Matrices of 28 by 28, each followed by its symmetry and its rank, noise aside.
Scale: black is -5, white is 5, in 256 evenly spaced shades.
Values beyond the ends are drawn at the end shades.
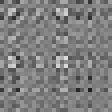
symmetric, rank two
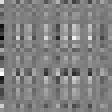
no symmetry, rank one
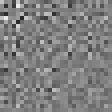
symmetric, rank three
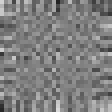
no symmetry, rank three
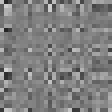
no symmetry, rank two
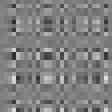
no symmetry, rank one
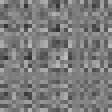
symmetric, rank two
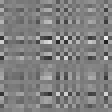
no symmetry, rank one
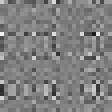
no symmetry, rank two
